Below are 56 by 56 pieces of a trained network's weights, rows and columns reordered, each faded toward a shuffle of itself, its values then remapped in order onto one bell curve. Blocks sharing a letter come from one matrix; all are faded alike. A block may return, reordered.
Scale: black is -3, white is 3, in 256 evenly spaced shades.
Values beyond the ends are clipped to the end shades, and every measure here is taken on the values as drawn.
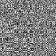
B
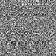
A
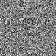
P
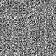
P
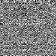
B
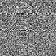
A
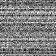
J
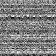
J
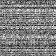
J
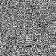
A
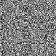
P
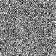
P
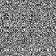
B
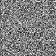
P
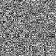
A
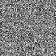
P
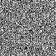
P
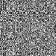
P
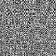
B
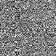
A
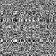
B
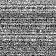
J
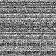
J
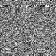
A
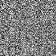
P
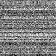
J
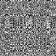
B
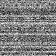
J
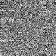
A
